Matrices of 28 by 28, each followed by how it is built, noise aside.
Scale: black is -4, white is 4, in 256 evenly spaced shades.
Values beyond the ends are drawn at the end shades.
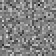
repeating columns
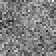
smooth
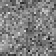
smooth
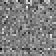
uneven rows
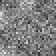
smooth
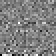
uneven rows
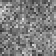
smooth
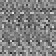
repeating columns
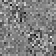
block diagonal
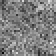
smooth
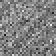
Hankel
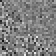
lower triangular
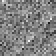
Hankel
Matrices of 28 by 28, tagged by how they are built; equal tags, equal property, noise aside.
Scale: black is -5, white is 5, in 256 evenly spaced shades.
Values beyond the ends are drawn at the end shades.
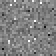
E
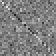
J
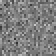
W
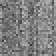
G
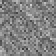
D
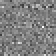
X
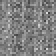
G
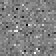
E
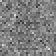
J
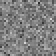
W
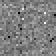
E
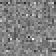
X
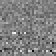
X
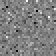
E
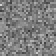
W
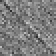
D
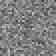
W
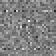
X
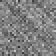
D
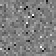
E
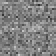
G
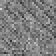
D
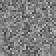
W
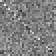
J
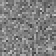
W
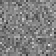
W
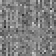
G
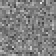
W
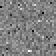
E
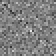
J
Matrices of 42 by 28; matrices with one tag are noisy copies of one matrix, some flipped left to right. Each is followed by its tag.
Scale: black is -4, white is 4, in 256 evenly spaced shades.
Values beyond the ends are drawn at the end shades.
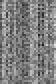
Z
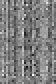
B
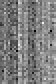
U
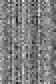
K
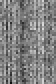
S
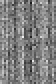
B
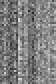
U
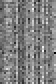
K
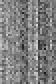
U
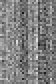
U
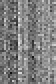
U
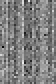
B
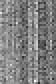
U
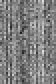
S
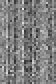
B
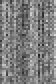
Z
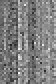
U
